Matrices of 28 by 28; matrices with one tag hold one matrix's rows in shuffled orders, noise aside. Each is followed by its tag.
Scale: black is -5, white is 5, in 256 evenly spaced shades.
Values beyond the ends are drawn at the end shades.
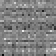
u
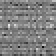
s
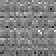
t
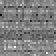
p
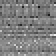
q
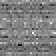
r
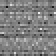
t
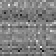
s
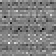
s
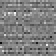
p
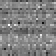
s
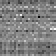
q
